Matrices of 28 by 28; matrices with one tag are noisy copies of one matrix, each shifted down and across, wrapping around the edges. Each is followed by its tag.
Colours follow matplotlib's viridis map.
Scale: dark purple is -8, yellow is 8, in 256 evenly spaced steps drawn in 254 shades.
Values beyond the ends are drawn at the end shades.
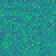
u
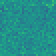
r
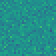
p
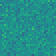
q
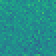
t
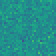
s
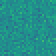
s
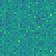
u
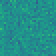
s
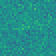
r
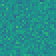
p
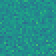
p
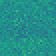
t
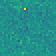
r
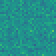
u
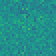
t
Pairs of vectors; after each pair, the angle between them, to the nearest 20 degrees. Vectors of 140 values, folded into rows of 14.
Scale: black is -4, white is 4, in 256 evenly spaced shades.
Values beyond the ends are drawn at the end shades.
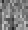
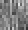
100 degrees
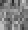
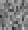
120 degrees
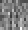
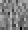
160 degrees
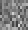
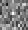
40 degrees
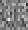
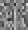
140 degrees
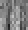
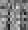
40 degrees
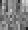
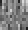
20 degrees
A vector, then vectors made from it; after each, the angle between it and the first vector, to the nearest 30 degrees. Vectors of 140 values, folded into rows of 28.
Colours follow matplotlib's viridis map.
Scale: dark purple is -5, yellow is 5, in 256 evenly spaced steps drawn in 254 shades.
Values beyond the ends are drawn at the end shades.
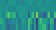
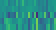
150 degrees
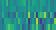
150 degrees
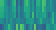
90 degrees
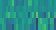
30 degrees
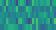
120 degrees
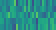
60 degrees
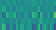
60 degrees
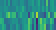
30 degrees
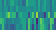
30 degrees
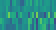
30 degrees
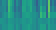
90 degrees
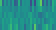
90 degrees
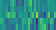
30 degrees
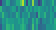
120 degrees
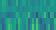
150 degrees
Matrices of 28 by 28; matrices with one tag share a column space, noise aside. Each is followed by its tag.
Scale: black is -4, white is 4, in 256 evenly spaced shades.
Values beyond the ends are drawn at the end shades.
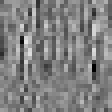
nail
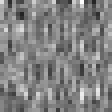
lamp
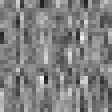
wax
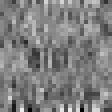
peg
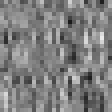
wax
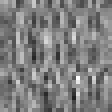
wax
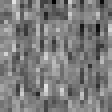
lamp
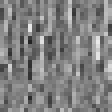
nail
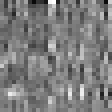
lamp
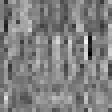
nail
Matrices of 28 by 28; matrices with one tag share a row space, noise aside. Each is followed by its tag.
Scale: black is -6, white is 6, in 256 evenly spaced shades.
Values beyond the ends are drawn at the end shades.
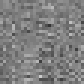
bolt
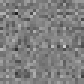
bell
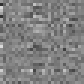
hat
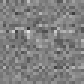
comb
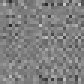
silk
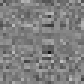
bolt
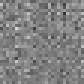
bell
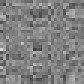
hat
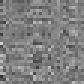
hat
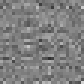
bolt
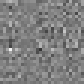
silk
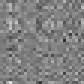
silk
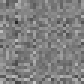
bell
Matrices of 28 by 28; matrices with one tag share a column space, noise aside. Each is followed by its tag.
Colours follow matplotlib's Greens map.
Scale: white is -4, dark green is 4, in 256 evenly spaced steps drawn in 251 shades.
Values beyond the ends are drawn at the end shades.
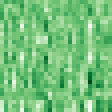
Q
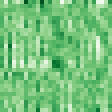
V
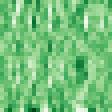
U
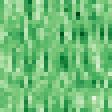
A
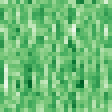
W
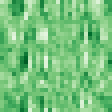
A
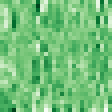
U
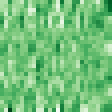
U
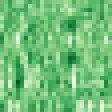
Q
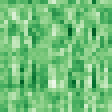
W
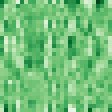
V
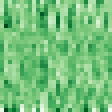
U
